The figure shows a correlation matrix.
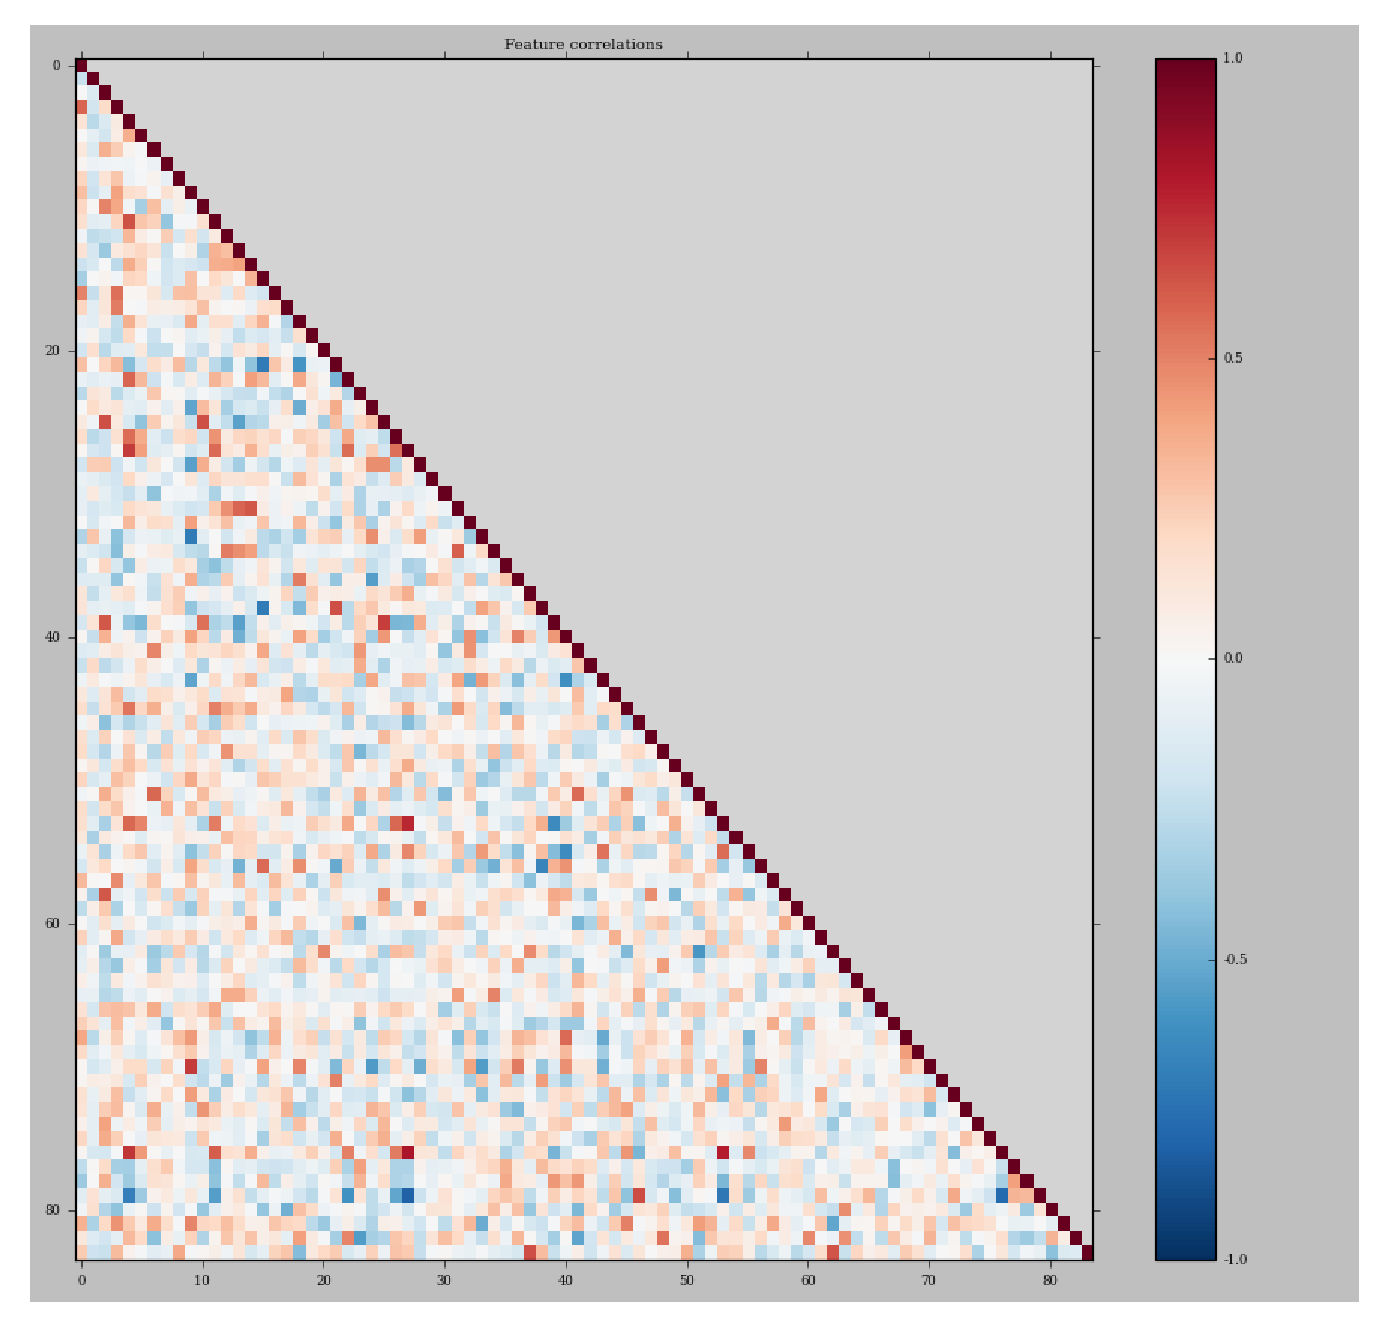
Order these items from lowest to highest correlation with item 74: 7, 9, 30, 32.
30, 7, 9, 32
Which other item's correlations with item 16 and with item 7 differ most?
67
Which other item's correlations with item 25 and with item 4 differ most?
39
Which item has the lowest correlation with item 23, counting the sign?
82
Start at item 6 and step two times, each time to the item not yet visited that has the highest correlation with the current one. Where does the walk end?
41
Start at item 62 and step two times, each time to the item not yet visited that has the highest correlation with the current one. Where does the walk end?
37
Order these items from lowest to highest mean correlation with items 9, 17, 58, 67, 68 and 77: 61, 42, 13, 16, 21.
42, 13, 21, 61, 16
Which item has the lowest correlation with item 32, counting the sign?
43
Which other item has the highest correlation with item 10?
25
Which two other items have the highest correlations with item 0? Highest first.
3, 16
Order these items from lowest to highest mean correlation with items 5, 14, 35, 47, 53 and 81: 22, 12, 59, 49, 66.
59, 49, 12, 66, 22
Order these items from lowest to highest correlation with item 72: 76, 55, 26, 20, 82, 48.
76, 55, 26, 20, 82, 48
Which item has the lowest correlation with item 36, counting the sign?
24
